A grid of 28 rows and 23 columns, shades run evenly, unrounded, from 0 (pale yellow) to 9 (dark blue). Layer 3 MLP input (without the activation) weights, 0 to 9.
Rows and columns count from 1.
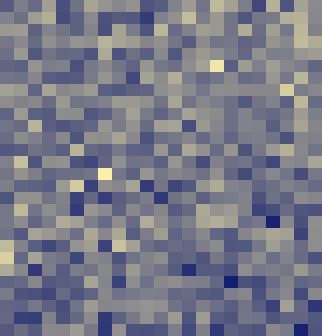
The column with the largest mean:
19
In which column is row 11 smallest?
3
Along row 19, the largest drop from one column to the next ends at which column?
21
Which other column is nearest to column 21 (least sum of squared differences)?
12
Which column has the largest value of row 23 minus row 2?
14
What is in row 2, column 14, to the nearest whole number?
2
